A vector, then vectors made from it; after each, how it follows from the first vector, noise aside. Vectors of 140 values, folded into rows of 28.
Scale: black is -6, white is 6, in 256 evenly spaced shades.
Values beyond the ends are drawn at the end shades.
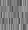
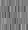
reversed, partly zeroed.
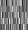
negated, scaled up.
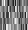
reversed, negated, scaled up.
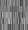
sign-scrambled.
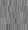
reversed, shrunk.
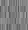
reversed, shrunk.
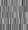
negated.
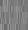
wrapped around, shrunk.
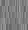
reversed, shrunk.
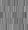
wrapped around, shrunk.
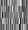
negated, scaled up.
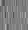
reversed, partly zeroed.
